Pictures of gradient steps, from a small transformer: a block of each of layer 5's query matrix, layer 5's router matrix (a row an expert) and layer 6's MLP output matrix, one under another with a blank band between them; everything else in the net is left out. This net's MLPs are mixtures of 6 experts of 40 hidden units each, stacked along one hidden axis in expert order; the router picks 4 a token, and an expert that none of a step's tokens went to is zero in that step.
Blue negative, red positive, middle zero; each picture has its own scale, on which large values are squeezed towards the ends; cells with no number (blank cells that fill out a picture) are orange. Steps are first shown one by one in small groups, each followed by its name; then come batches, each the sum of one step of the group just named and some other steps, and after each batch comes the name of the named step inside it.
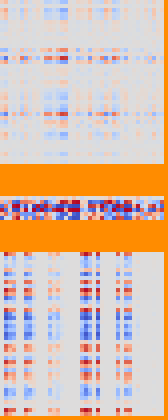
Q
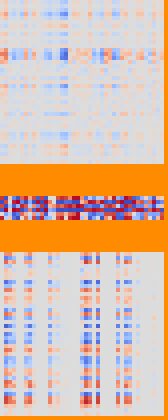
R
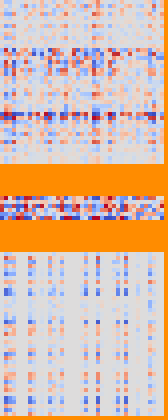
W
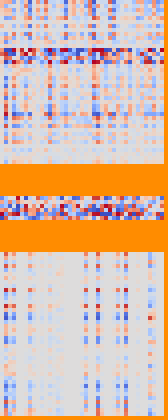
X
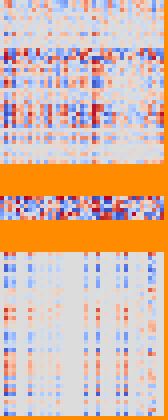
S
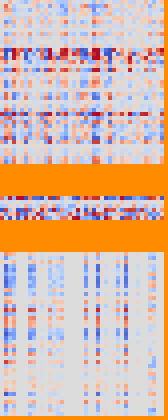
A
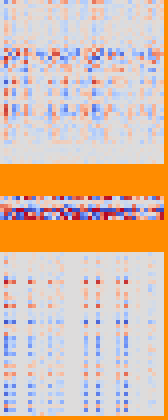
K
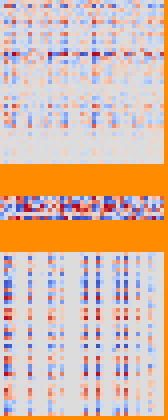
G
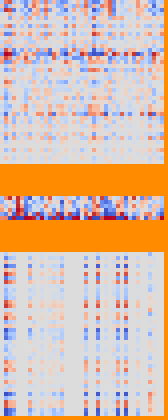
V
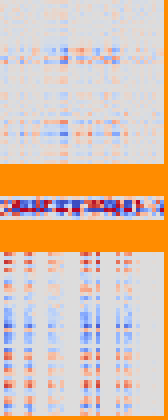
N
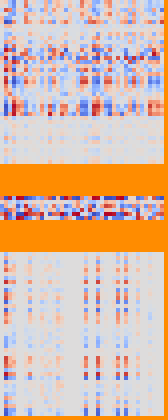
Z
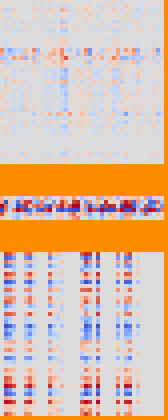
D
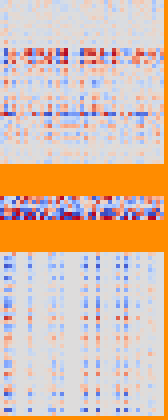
S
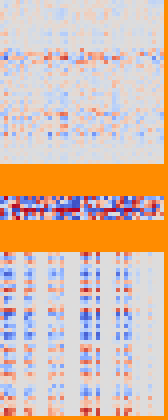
Q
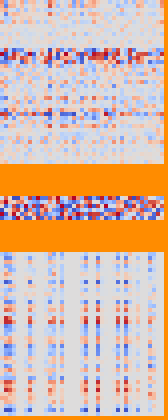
G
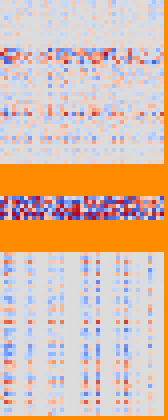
S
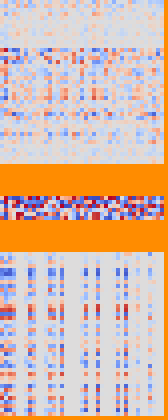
W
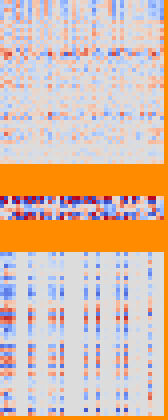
V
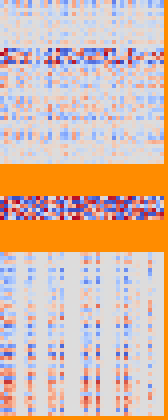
R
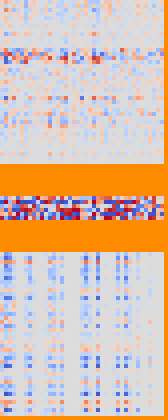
V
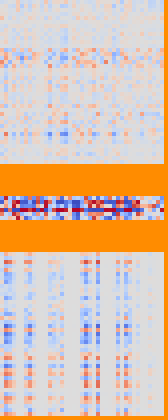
N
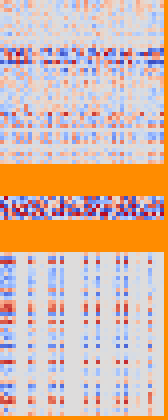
V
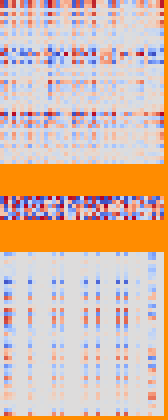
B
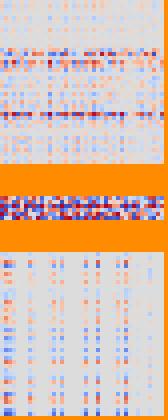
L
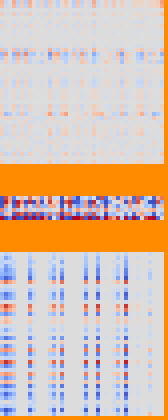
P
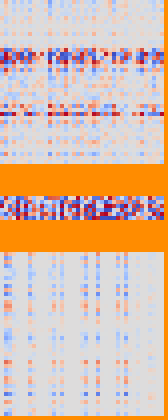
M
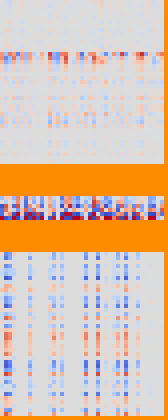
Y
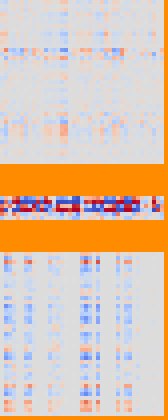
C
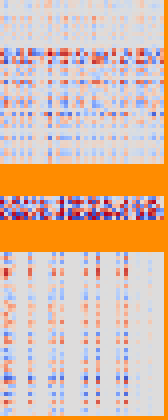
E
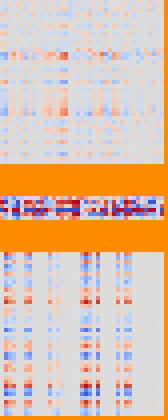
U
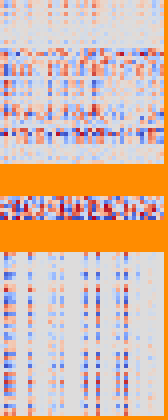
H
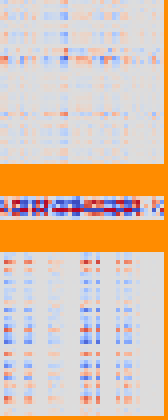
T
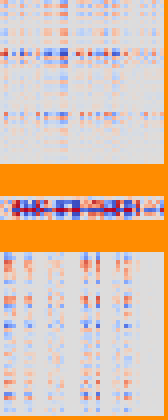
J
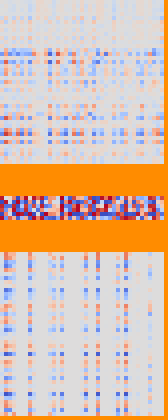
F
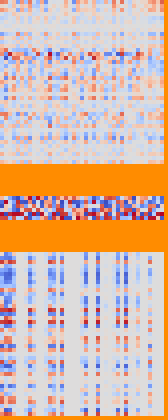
Y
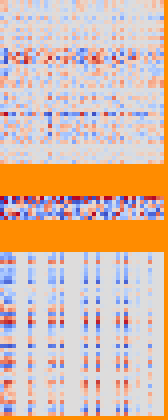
H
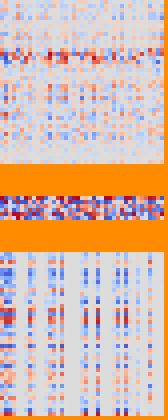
H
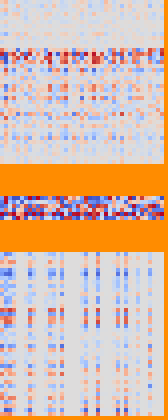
L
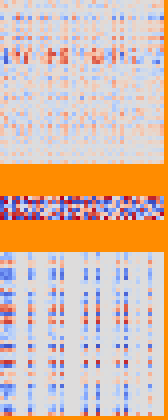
P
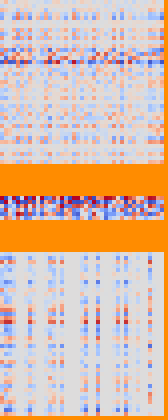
F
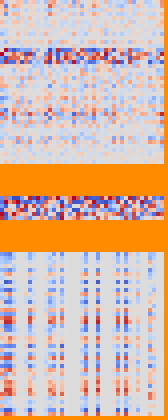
B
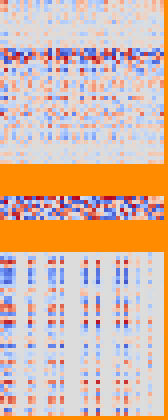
M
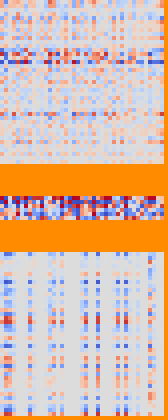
B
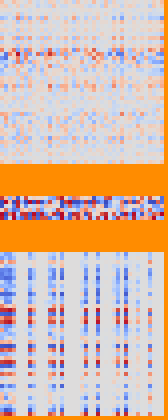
P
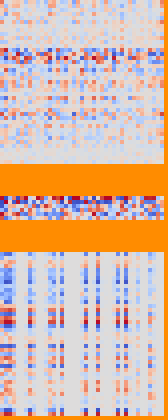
B
